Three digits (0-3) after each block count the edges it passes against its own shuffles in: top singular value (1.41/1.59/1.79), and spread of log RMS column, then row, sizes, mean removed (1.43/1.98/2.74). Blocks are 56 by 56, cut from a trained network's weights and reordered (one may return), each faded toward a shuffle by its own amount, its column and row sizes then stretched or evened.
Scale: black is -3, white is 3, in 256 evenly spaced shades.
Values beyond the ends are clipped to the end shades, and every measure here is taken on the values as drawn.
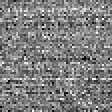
2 1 2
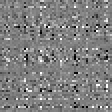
0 2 3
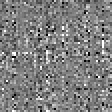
1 3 2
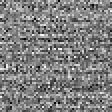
2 0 1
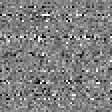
1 1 3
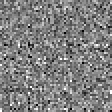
0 1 1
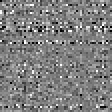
0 2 3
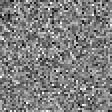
0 0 0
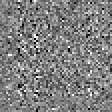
1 2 1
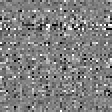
0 2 3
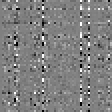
2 3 2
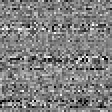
1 0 3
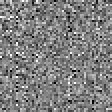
1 2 1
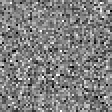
1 0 0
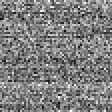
1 0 0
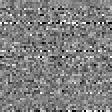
2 0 3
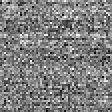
1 1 0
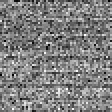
2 0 0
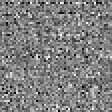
0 1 2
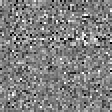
1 1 2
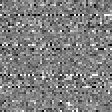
3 0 3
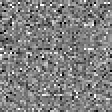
1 1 2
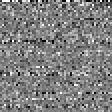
1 0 3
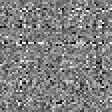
3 1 2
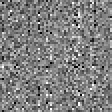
0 2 0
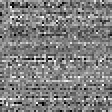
3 1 3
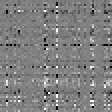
3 3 2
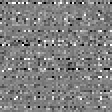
2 1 3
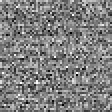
1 1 0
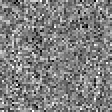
0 1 0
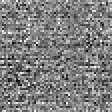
1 2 1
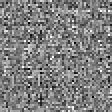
0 2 0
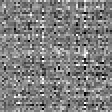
3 3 0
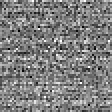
2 0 1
